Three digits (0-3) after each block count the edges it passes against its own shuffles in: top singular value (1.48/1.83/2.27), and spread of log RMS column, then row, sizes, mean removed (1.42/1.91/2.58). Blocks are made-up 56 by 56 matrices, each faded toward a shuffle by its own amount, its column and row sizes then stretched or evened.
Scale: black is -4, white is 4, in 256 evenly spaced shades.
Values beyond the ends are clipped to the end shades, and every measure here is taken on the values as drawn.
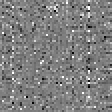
2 2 1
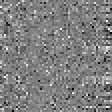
2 2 0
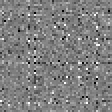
2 2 1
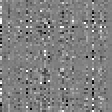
2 3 2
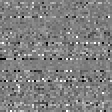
0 0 3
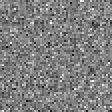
1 0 1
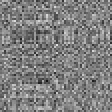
3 2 1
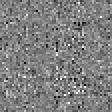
0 2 1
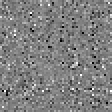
1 1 1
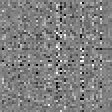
1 3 2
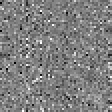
1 2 0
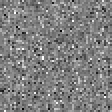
0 1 0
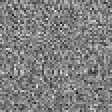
2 0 0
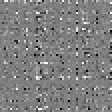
0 3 3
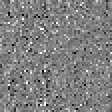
0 1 1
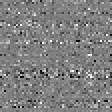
0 1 3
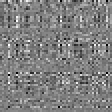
3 2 3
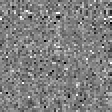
1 1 1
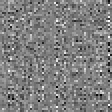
2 3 0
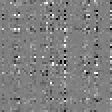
2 3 2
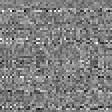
3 0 3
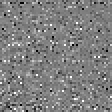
1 1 1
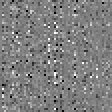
0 3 1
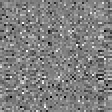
2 0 1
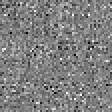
1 0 1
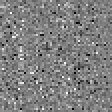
1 1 1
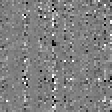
0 3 1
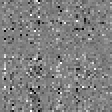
0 2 2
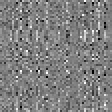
3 3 0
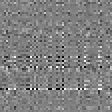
3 2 3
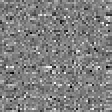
2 0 2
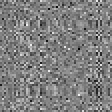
3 2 0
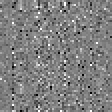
2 2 0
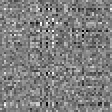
3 2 2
